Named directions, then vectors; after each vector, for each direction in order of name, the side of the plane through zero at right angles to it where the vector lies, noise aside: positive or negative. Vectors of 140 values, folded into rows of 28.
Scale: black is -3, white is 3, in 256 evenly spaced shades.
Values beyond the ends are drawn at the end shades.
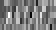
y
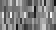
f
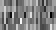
negative, negative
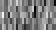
positive, negative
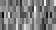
negative, positive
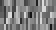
positive, positive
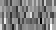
negative, negative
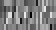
positive, positive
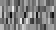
negative, negative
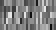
positive, positive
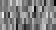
positive, negative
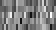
positive, positive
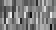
positive, positive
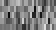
positive, negative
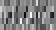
negative, negative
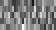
negative, positive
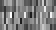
positive, positive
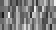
negative, positive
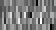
positive, positive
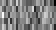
positive, negative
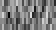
positive, negative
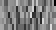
positive, negative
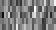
negative, positive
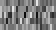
negative, negative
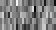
positive, negative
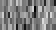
positive, negative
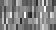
positive, positive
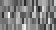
negative, positive
